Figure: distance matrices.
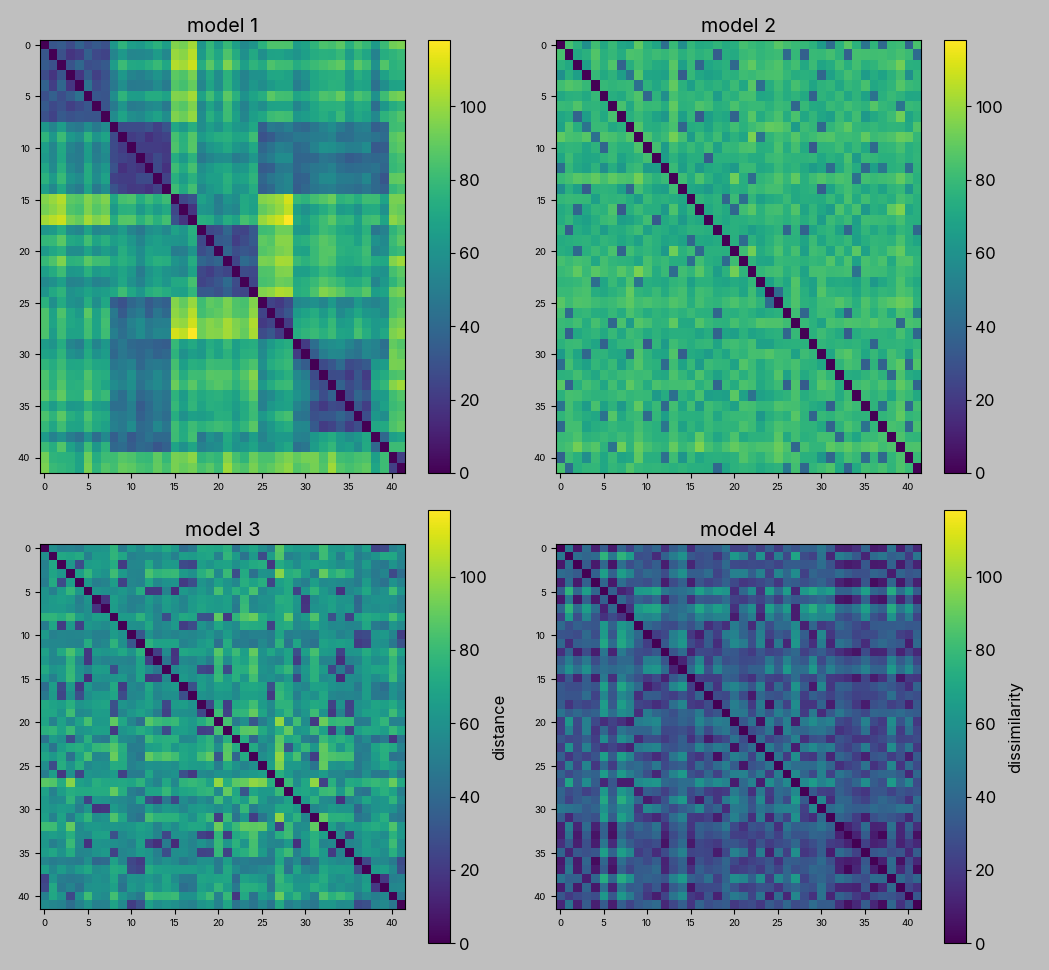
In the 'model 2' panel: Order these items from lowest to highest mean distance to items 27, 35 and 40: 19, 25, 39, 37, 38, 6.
37, 6, 39, 19, 38, 25
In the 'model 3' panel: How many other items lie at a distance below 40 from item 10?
4
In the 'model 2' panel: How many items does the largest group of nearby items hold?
6
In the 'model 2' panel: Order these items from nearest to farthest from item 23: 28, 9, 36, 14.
9, 36, 28, 14
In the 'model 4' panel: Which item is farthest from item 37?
1
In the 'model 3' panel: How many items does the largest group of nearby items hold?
7
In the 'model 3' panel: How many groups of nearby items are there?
11
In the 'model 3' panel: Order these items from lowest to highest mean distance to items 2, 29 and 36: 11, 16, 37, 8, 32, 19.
16, 11, 37, 19, 32, 8
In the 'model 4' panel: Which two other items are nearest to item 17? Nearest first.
22, 9
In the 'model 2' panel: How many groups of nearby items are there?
12
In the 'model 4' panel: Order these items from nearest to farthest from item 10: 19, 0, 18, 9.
18, 0, 9, 19
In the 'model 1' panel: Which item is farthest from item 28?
17
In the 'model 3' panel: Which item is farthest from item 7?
23
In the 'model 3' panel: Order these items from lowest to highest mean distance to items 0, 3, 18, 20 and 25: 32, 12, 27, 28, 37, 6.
37, 6, 28, 12, 32, 27
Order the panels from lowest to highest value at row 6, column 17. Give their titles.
model 4, model 3, model 2, model 1
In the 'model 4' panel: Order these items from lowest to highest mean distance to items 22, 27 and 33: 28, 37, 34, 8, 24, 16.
37, 34, 8, 28, 24, 16
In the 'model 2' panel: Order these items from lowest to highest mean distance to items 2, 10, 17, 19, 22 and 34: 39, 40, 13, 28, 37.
13, 28, 40, 37, 39
